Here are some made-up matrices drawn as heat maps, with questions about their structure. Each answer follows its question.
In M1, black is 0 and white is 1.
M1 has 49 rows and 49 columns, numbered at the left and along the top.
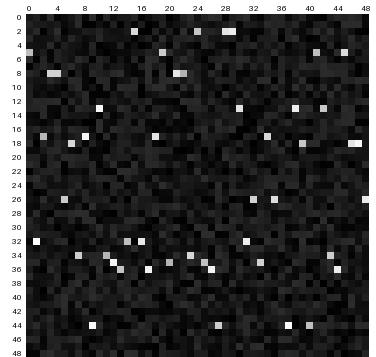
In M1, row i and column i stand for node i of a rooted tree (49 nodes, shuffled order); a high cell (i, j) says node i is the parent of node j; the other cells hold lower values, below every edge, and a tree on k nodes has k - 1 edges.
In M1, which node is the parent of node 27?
44
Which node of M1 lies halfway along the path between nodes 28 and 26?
17
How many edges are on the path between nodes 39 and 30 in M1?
5
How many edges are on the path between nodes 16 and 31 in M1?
2
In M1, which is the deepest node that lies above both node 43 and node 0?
36
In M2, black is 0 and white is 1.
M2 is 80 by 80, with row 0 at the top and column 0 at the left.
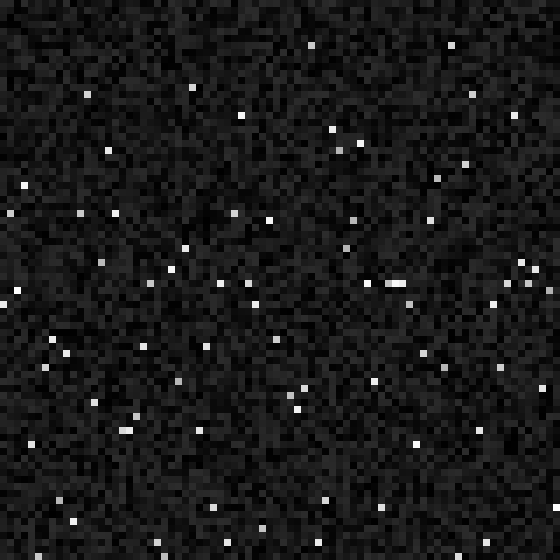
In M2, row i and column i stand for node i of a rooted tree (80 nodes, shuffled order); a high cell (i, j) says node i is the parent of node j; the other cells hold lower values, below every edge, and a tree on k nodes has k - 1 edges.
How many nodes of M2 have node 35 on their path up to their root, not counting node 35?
6
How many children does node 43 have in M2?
4
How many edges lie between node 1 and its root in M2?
3
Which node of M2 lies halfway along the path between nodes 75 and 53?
72
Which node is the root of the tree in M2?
40
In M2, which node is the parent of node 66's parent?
79
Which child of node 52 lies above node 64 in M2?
6
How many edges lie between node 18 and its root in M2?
3
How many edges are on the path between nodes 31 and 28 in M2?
2
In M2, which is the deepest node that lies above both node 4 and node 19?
63
